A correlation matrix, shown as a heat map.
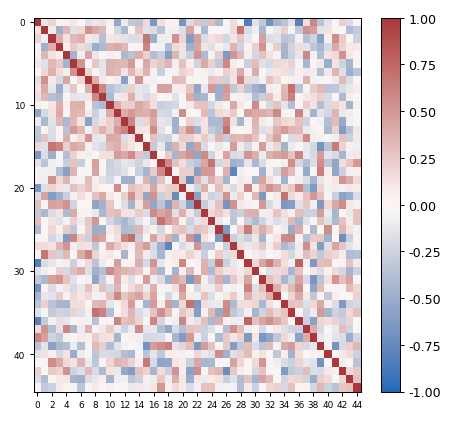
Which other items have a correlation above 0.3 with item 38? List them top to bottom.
0, 1, 21, 37
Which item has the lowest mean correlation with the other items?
0
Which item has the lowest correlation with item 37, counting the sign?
18
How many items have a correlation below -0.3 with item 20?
3
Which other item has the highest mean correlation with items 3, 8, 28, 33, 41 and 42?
15
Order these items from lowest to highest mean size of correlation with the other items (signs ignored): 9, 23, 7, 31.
7, 9, 23, 31
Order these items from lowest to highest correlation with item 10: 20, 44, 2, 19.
19, 44, 20, 2
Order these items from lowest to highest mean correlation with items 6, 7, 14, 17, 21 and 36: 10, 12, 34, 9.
12, 9, 10, 34
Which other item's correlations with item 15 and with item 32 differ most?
39
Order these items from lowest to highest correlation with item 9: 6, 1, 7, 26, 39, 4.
6, 4, 7, 39, 1, 26
